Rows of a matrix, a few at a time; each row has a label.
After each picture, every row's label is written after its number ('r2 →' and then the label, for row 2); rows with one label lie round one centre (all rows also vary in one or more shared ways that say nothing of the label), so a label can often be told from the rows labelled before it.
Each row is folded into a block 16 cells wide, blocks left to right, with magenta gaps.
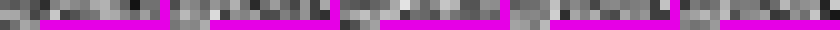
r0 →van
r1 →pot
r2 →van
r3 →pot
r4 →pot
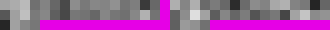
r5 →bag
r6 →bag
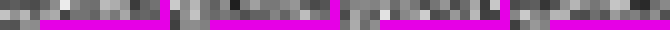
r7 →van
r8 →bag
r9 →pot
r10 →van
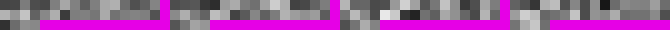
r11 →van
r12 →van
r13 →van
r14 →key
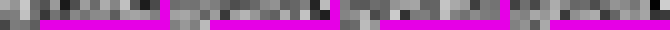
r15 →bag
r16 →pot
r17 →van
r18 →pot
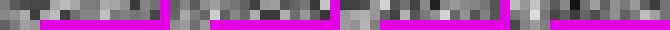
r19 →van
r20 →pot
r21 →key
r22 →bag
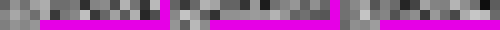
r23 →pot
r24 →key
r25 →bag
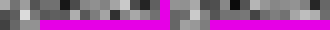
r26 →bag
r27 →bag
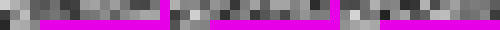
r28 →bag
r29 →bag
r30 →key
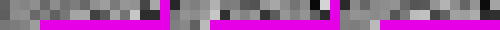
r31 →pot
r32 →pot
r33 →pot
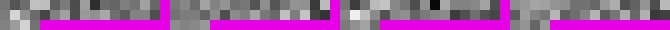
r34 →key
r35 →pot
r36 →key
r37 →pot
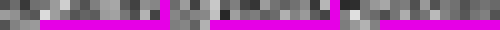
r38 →van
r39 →pot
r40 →key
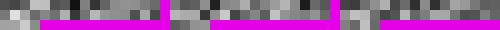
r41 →key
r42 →van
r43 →key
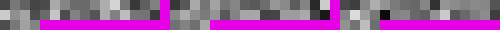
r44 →van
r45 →pot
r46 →key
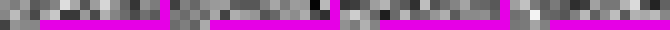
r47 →van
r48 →pot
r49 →key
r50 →bag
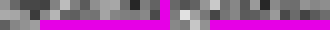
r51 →van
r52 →key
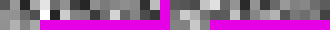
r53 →pot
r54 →key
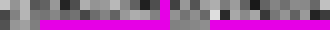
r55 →bag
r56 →pot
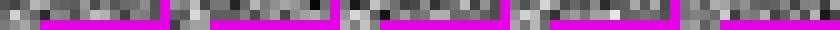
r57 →key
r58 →bag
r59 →key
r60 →key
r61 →pot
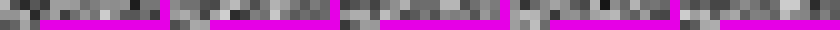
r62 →van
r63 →van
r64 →van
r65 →key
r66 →van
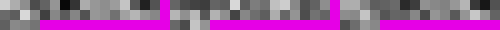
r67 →bag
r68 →van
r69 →bag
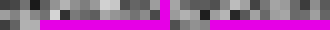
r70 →van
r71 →van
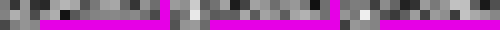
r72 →van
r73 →bag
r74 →bag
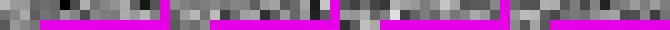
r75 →bag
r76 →pot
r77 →van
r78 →key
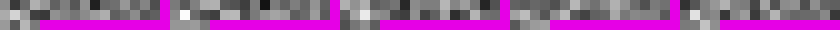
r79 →key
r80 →key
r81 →bag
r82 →van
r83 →key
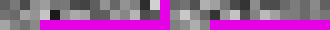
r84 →pot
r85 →key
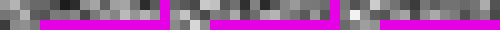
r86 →bag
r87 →key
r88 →key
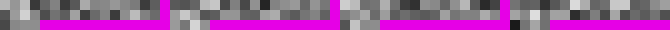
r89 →bag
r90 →key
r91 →bag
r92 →van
